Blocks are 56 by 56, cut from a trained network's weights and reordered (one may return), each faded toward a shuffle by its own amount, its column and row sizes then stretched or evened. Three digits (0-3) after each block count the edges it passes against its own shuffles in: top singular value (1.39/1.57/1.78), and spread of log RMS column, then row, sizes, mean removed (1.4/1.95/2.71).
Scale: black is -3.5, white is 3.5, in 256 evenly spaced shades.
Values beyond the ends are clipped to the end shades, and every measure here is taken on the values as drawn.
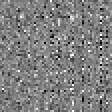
1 3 1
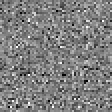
0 1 2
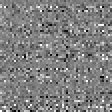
1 2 3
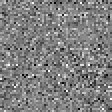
0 0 2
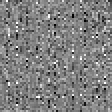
0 3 0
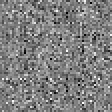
1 2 1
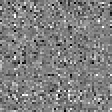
0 2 2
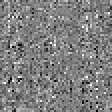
0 2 1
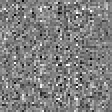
1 2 1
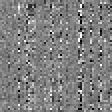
3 3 1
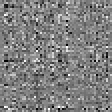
3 2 2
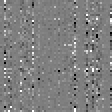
0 3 0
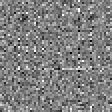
3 2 0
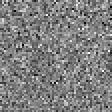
0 0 1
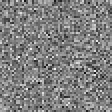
2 0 0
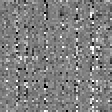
2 3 1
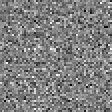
2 1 1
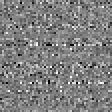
1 0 3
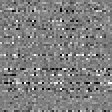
2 1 3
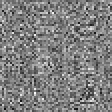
3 1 1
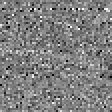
0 0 2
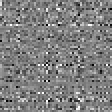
3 2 3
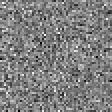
1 0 0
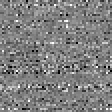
0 0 3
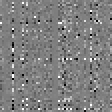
2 3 1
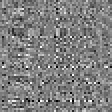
3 2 2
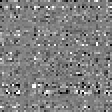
0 2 3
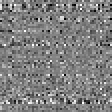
3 1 3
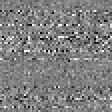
1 0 3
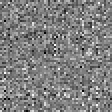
2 2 1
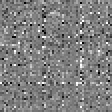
1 3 2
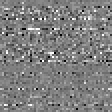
0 0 3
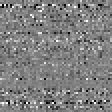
0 0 3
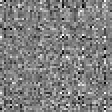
3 2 2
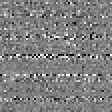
2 0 3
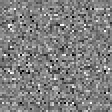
0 1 2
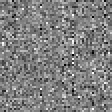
1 2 0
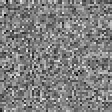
3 0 1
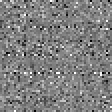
0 1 2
